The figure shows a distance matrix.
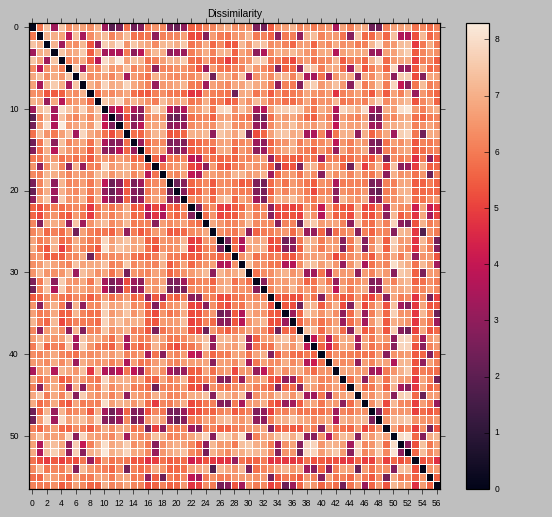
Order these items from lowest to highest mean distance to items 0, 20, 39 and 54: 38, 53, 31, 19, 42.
19, 31, 42, 38, 53
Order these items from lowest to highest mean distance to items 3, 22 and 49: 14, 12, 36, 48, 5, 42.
14, 42, 48, 12, 36, 5
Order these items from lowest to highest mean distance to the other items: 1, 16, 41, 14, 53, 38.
53, 14, 16, 1, 41, 38
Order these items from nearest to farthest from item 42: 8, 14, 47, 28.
47, 14, 8, 28
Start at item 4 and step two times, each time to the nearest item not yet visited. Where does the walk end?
9
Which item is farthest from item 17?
10
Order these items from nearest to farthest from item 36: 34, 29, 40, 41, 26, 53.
26, 29, 53, 34, 40, 41
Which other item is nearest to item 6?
25
